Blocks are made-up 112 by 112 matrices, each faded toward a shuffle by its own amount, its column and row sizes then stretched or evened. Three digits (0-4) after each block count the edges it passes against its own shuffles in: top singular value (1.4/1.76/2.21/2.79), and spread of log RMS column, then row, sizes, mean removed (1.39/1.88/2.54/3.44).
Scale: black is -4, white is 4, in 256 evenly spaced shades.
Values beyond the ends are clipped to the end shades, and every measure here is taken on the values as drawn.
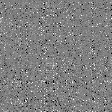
2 2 2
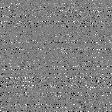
0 0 4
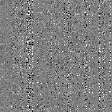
2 4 2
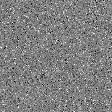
1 0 0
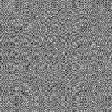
4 0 0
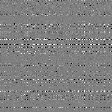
4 2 4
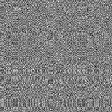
4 0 1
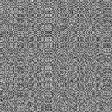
4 2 1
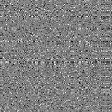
4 0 3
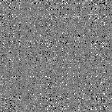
1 3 3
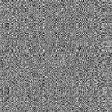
4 3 2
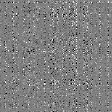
2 4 2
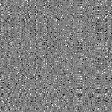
4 2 1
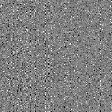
3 3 0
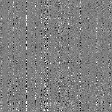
2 4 2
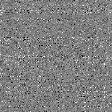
2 1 3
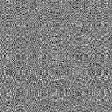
4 1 2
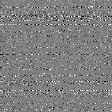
3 0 4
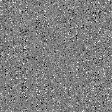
0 3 0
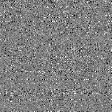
1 2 3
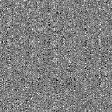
3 2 0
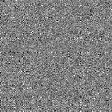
3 1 2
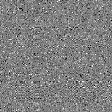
3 0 2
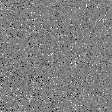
0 2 2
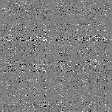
2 2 3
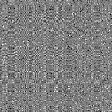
4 1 2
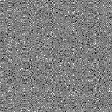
4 2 0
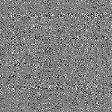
3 2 3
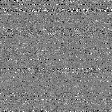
1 0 4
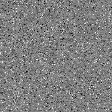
2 1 0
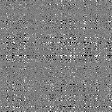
3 3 4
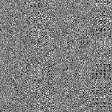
3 3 2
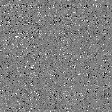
2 2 2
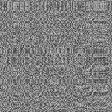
4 0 0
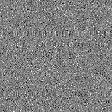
3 0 0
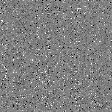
1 2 1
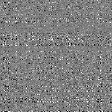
1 3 4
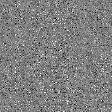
0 2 2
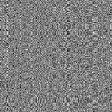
4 3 0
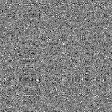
3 0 2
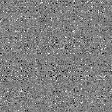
2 2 3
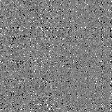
2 3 3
